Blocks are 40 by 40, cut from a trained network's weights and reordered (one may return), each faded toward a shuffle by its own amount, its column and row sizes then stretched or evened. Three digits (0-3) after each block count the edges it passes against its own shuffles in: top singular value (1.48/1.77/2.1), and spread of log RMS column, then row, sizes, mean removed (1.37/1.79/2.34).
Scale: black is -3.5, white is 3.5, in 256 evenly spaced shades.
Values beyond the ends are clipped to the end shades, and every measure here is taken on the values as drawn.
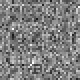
2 1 0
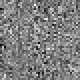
0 2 0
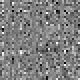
0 3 1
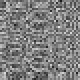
3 0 0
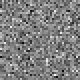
0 0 1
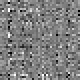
1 3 2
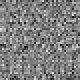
2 1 2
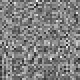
2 1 0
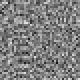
2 0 0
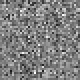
1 1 1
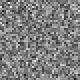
1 0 0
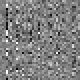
2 3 0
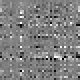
2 3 3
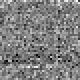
0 0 1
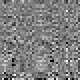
2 2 2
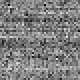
1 1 0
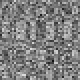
3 0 1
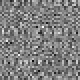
3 0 2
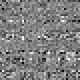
2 1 3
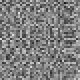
3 0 1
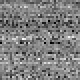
1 0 3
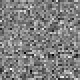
1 1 2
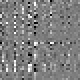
3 3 2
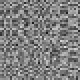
3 0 1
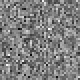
1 0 0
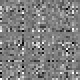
0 3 3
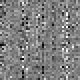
0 3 1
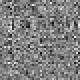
2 2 1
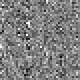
0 2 0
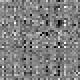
2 2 3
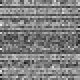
3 2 1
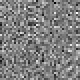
2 3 0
